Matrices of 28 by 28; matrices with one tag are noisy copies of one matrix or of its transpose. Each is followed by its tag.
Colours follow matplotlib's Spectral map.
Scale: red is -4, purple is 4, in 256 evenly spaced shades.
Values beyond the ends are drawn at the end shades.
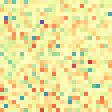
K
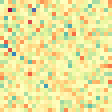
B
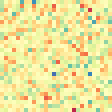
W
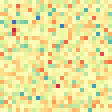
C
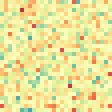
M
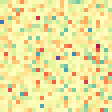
W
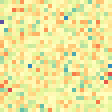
W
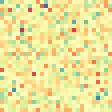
B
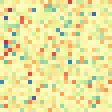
B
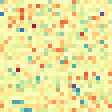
M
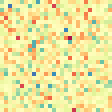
W
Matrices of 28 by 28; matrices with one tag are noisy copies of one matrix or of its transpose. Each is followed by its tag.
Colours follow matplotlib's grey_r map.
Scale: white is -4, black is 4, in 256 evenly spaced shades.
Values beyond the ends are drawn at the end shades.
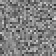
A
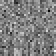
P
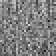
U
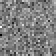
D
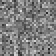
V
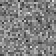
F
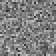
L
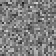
F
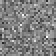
F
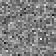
D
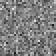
D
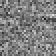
V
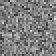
A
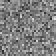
A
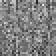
U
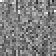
U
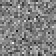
F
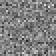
F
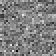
P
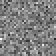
F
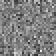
P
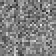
V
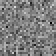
D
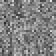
P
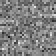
V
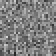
D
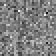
V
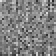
U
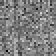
V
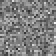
L
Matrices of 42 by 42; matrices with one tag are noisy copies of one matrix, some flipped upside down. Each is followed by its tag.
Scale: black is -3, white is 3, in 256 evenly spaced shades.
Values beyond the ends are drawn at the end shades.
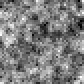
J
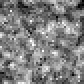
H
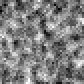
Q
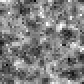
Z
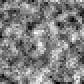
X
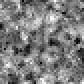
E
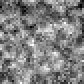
H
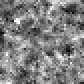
Z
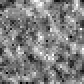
X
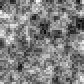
J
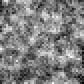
H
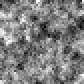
J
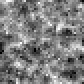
Z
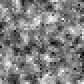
E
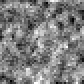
X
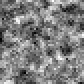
Z
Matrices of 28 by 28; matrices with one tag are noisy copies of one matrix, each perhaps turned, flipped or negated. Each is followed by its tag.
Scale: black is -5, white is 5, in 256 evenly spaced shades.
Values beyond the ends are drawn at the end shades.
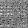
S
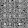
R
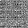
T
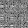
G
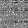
G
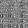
G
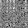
S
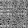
S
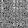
S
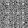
R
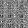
G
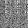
G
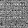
T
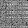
T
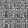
G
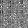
G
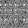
R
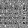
R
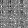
G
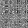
G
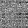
S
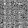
R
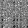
S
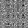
R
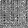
T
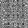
R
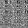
G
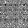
R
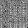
T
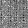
T
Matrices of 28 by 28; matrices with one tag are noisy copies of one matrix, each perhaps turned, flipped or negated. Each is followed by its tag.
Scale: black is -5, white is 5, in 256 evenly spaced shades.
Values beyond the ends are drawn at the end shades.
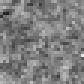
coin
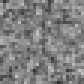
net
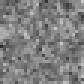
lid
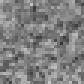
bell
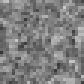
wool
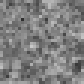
lid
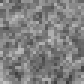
coin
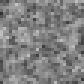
wool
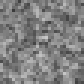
coin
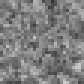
lid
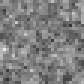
lid
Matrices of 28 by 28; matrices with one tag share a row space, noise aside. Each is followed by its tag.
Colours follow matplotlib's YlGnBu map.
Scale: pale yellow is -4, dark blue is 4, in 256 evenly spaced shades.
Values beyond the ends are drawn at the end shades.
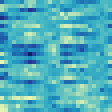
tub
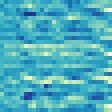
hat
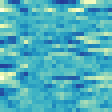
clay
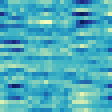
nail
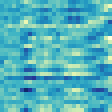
hat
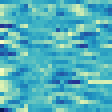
clay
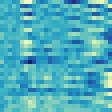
hat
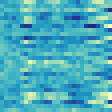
hat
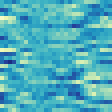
clay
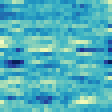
nail
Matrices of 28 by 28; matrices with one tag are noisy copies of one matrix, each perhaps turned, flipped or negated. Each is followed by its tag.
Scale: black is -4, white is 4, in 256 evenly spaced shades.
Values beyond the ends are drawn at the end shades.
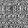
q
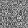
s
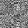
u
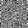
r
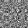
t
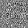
s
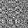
t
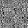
u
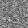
s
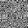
r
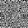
r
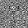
s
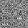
s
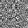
t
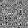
s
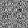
s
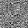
u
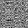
q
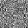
u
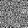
r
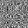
q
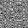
q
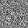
s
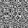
t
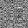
q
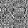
u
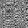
q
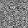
s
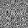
s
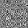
s
